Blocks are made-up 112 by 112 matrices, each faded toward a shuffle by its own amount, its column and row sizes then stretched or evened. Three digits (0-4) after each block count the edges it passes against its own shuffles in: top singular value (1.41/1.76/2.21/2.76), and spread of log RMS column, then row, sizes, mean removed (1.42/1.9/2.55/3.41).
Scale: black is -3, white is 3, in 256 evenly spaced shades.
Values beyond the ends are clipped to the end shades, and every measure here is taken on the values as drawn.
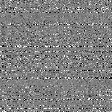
3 1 4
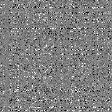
0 3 4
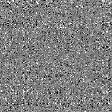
2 2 2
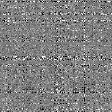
2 3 4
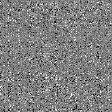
1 3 3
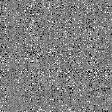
0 3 3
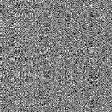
3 2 0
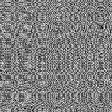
4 0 0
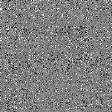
0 3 3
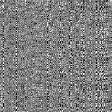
4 4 0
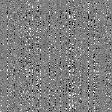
3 4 1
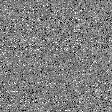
0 0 2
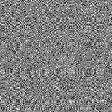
4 0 1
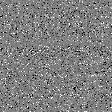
1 0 2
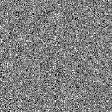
2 2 0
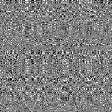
4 0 4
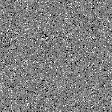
1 2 1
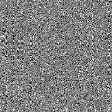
3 3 0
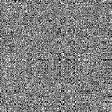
3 2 2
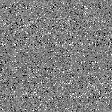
1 0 2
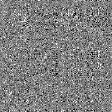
2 3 2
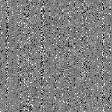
3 4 0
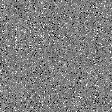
0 2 1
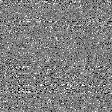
2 0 4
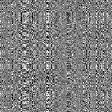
4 4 0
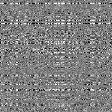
4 1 4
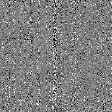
0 4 2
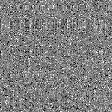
3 0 0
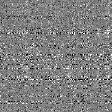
3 2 4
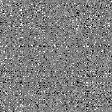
2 2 3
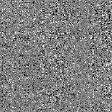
2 3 2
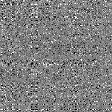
3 2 3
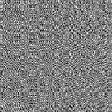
4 2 0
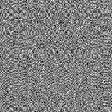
4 0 0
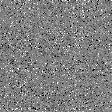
1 0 2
